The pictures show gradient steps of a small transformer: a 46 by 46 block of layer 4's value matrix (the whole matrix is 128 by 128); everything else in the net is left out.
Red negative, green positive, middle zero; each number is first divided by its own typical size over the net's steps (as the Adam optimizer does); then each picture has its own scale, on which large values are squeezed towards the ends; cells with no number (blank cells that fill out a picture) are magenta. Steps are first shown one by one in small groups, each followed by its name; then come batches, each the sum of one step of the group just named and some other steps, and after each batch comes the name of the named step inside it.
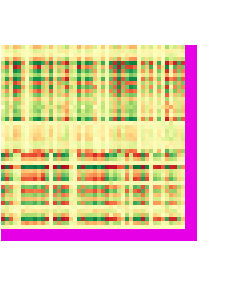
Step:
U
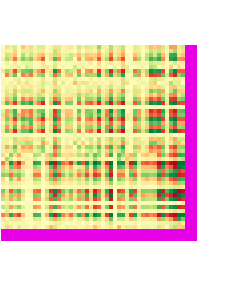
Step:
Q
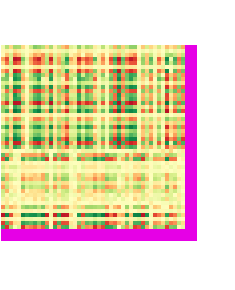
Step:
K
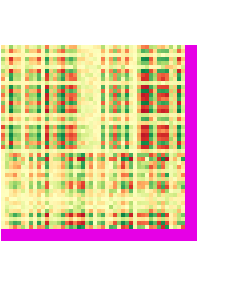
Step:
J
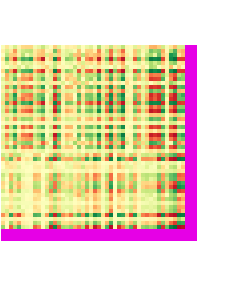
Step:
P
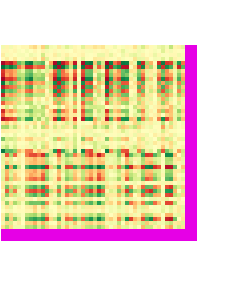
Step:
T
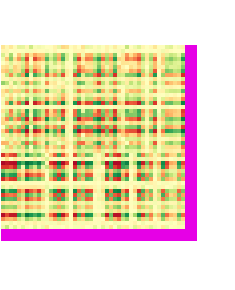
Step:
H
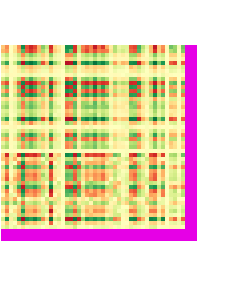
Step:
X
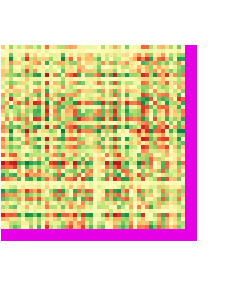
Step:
H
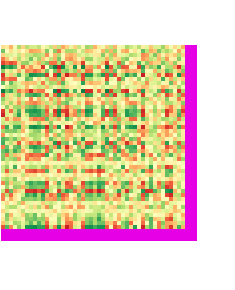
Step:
T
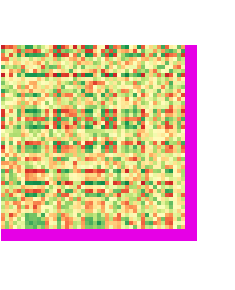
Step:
H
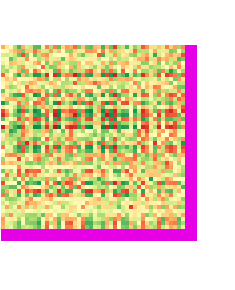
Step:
H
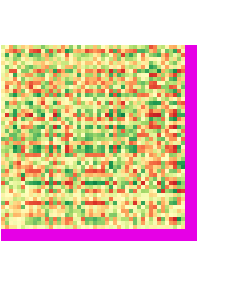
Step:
Q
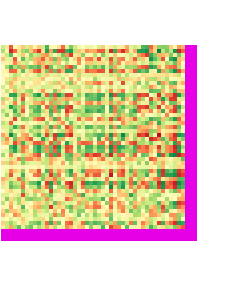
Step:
P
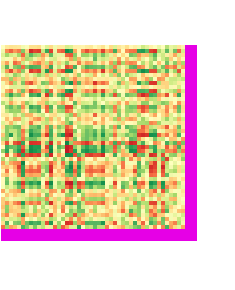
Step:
J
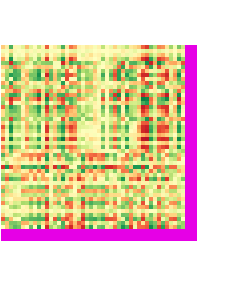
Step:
U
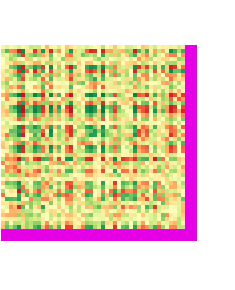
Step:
H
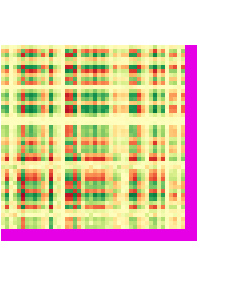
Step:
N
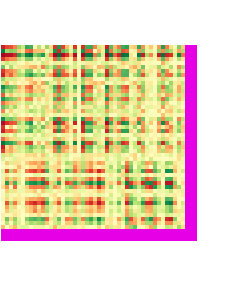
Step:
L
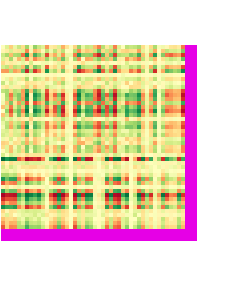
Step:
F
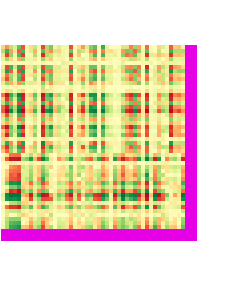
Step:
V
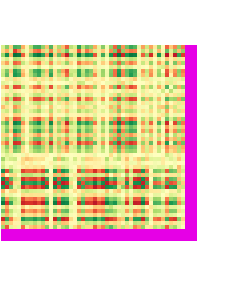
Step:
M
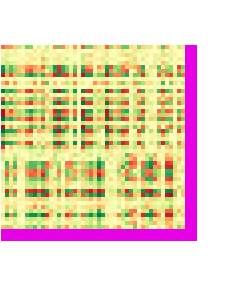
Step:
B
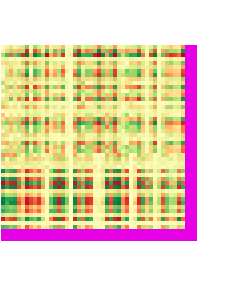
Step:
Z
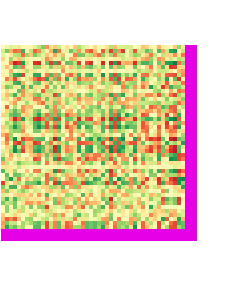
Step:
Z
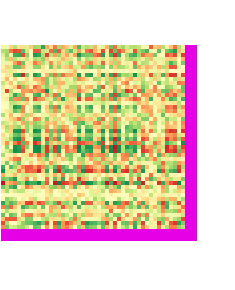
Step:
Z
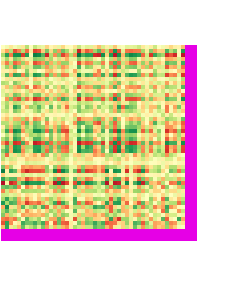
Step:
Z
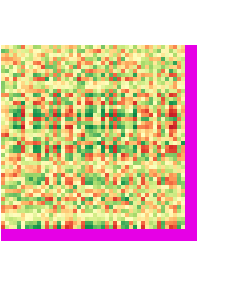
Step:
V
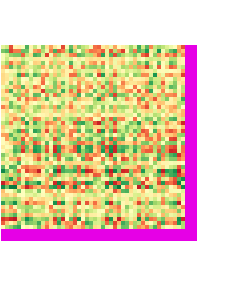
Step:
Z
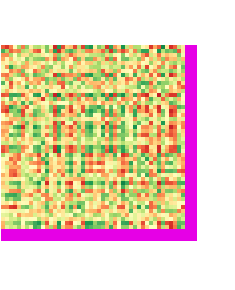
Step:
V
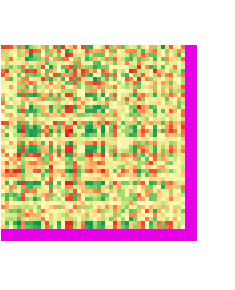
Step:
N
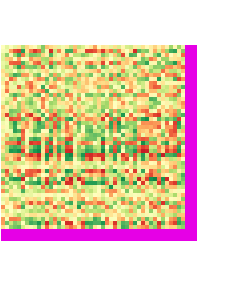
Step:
M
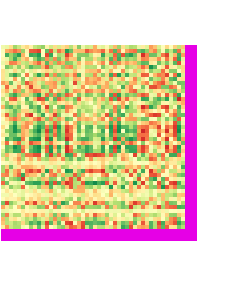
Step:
M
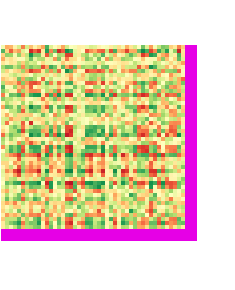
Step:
N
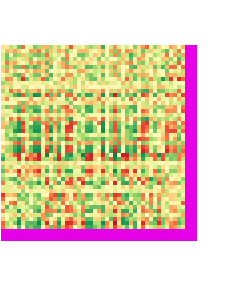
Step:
F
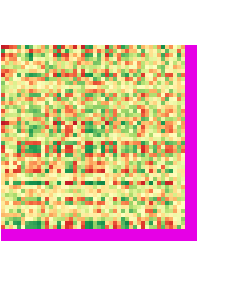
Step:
L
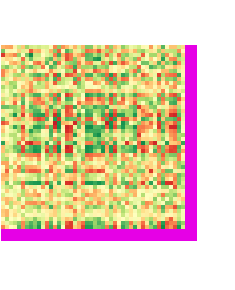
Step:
L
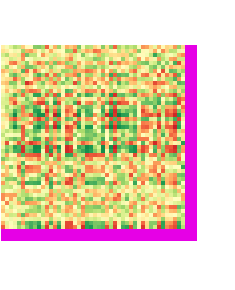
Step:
F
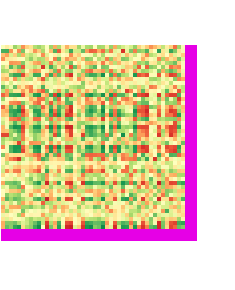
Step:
V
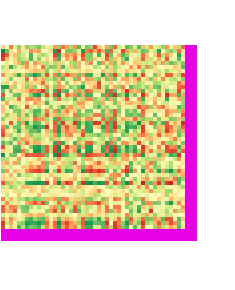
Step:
L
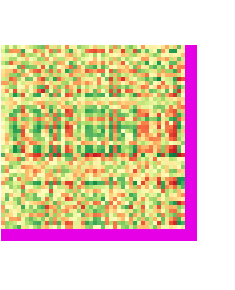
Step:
N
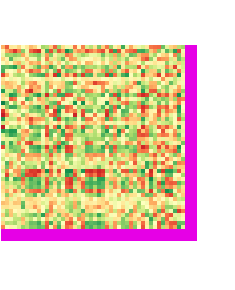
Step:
B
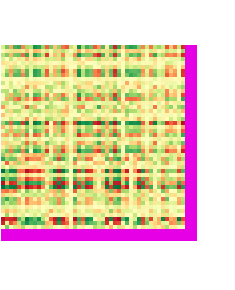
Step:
Z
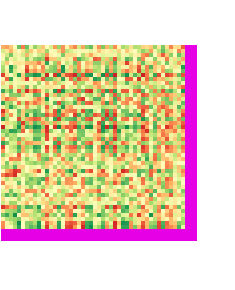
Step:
B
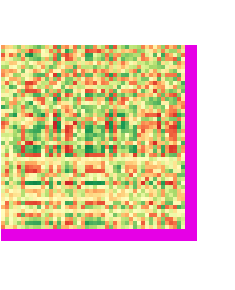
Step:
L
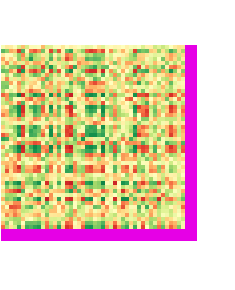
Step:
V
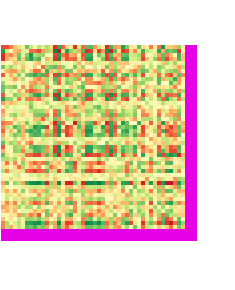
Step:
L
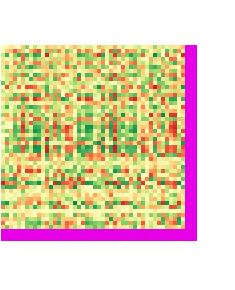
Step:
Z
